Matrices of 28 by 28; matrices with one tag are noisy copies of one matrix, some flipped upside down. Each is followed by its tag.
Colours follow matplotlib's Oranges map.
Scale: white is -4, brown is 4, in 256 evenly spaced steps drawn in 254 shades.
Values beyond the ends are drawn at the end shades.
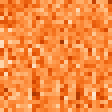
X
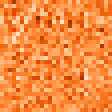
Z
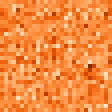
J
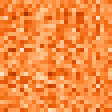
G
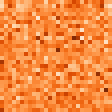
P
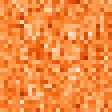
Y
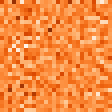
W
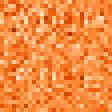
Z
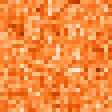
Y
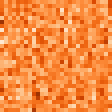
X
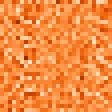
W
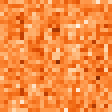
Y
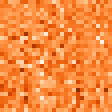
G
